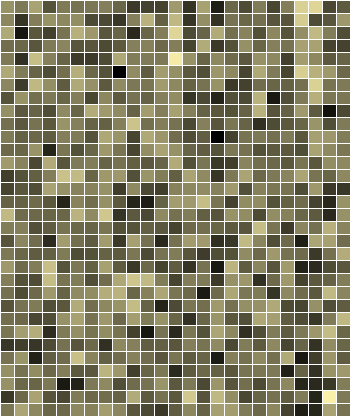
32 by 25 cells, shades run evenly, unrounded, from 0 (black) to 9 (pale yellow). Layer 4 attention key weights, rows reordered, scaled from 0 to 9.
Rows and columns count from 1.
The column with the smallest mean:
16
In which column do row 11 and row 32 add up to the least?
22
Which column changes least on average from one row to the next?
20
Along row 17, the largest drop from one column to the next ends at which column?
9
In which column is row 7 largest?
23
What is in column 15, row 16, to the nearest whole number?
7
